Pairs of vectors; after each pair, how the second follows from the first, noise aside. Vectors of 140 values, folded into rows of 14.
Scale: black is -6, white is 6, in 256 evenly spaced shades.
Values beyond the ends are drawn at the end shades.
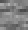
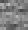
copied.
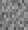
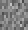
copied.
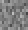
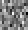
scaled up.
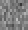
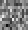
reversed, scaled up.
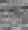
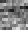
scaled up.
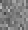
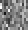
scaled up.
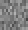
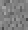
wrapped around, negated, partly zeroed.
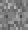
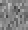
sign-scrambled.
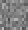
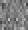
sign-scrambled.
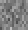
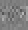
wrapped around, negated, partly zeroed.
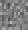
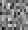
negated, scaled up.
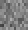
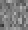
sign-scrambled.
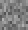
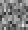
scaled up.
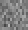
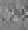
wrapped around, negated, partly zeroed.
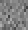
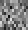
scaled up.
